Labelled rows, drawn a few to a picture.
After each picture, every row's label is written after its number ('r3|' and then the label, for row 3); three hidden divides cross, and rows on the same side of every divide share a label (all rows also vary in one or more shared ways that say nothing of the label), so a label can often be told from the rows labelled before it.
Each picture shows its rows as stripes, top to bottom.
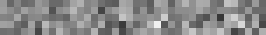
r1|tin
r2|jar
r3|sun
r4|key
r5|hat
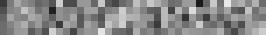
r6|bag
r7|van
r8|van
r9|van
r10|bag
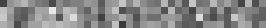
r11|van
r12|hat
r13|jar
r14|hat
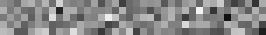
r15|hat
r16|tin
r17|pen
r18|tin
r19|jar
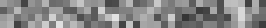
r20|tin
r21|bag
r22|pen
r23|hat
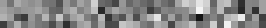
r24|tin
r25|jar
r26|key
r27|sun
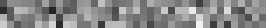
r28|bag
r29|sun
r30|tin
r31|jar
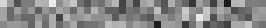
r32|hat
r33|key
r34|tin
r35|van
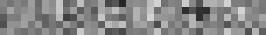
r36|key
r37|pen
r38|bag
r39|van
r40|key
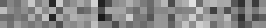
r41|jar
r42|jar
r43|jar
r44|tin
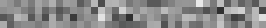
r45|jar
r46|sun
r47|bag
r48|key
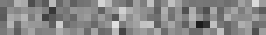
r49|bag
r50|van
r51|sun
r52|pen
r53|hat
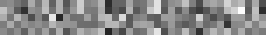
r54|key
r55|key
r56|sun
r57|pen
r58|key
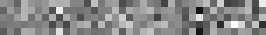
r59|hat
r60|pen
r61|van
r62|sun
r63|pen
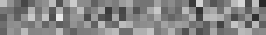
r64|tin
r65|key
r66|hat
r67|sun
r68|pen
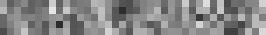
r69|key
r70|key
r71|bag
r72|sun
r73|pen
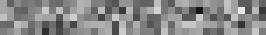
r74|tin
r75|key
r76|jar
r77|sun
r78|sun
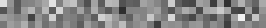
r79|hat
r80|hat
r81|bag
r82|van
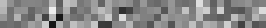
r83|jar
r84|key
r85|sun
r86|jar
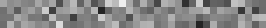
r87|van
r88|jar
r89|bag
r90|pen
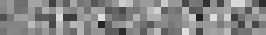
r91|van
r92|key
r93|bag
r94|jar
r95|key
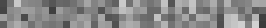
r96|sun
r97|van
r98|tin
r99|sun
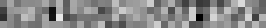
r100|pen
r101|van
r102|pen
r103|key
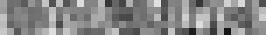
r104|key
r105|key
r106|key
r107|tin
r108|hat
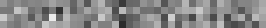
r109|key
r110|sun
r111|key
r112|hat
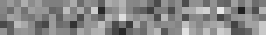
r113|van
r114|jar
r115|van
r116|bag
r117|key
